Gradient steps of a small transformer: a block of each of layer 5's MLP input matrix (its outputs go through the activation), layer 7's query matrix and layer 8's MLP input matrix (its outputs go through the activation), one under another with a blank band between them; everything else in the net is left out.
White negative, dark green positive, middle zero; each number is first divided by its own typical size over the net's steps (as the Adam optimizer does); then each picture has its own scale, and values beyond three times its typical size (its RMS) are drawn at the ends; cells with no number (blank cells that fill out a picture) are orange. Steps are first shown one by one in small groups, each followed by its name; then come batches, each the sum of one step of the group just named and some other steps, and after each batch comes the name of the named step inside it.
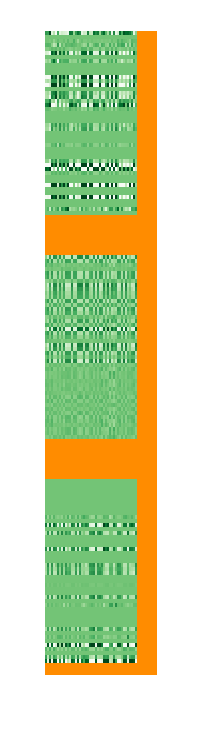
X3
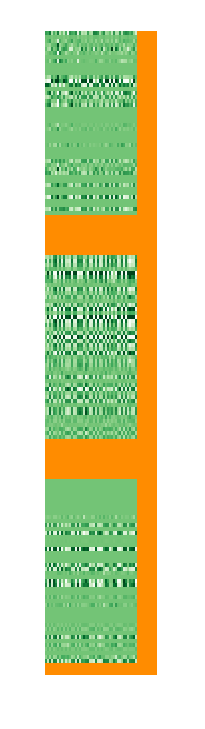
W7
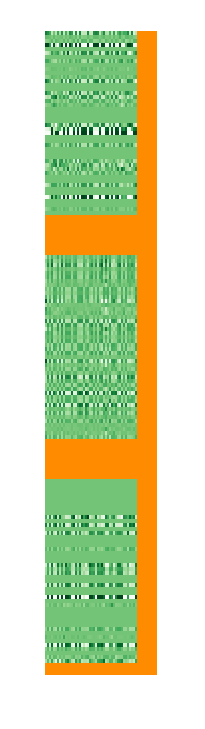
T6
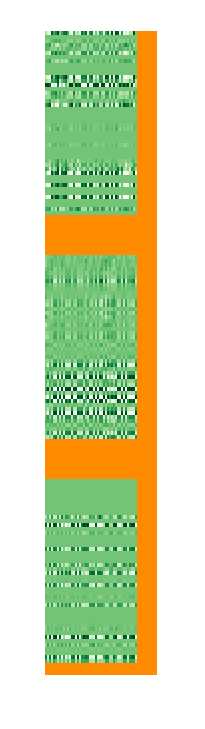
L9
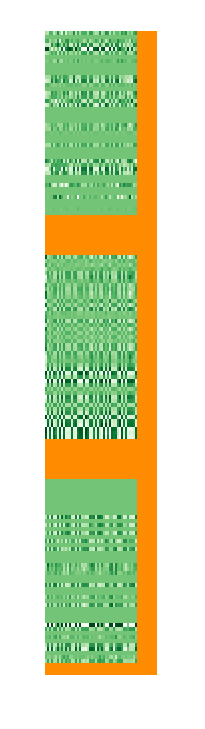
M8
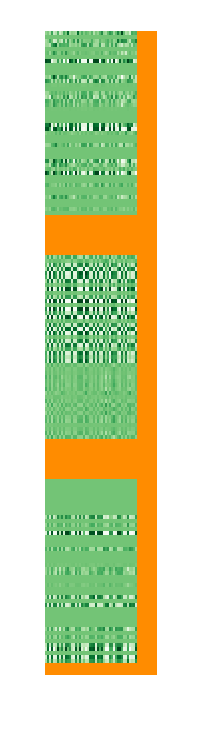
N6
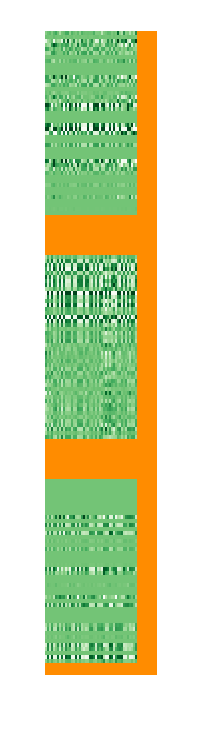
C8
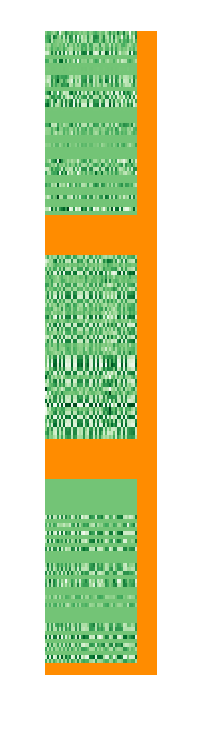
W7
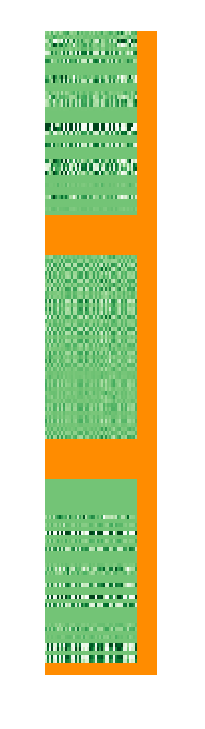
N6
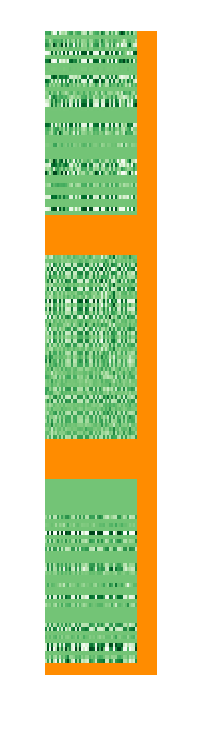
N6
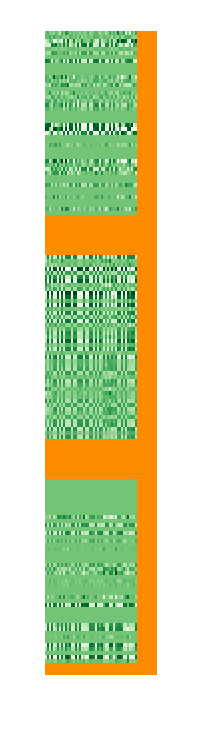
C8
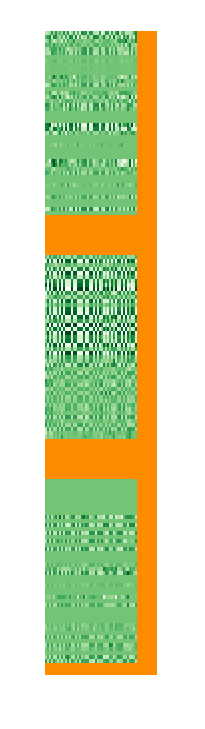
C8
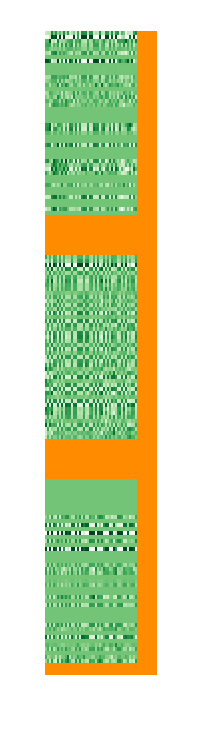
N6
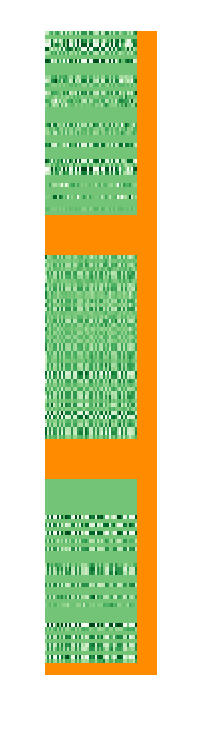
M8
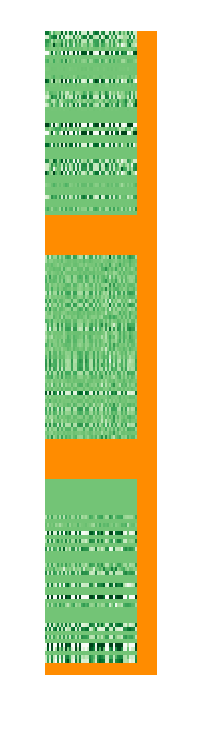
T6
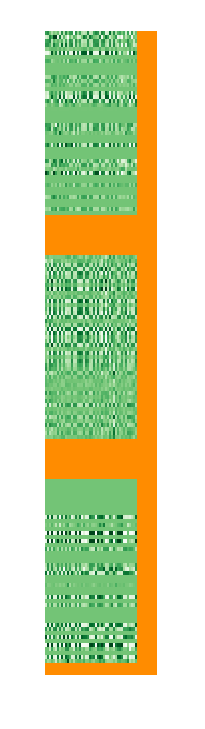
N6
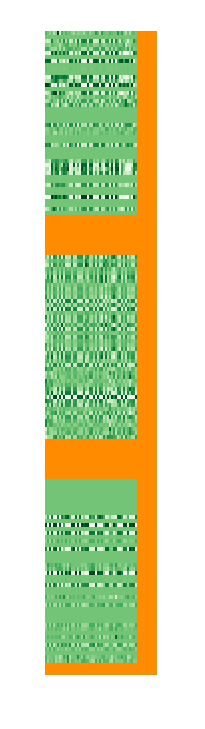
L9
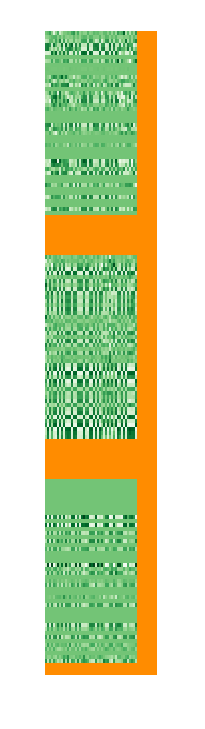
C8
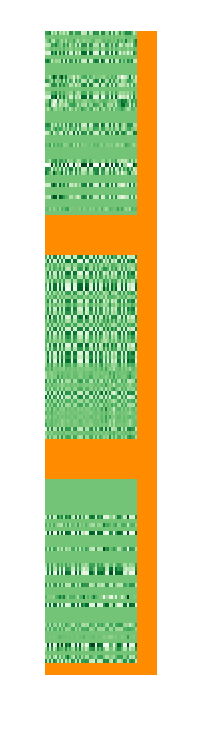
X3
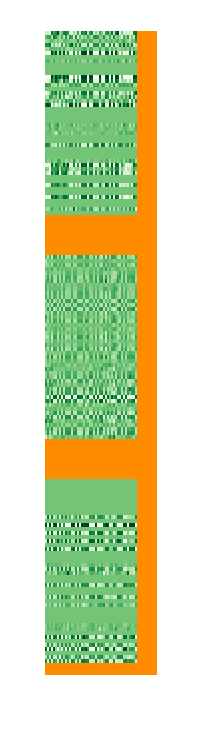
L9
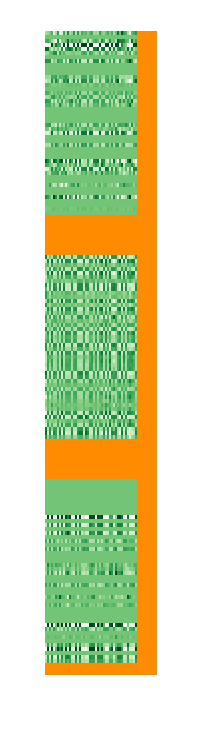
M8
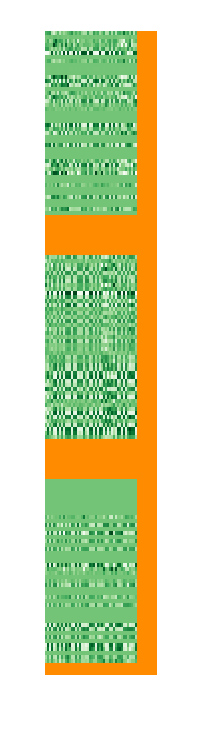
C8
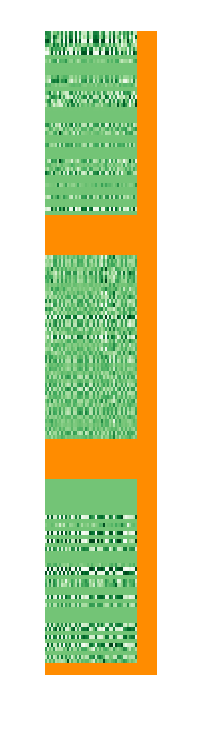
W7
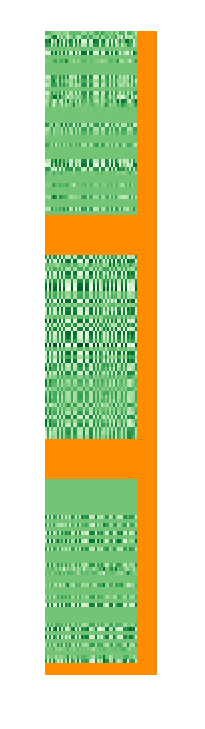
X3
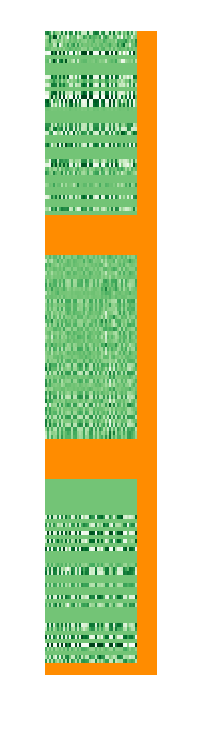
X3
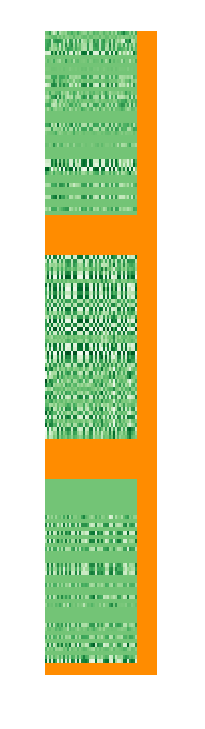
X3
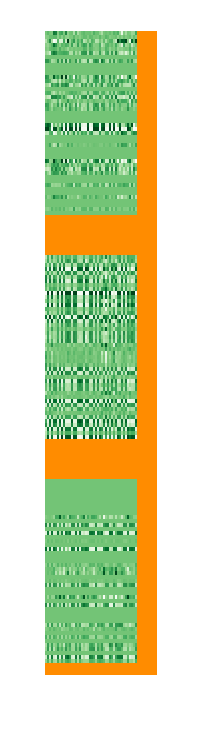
C8
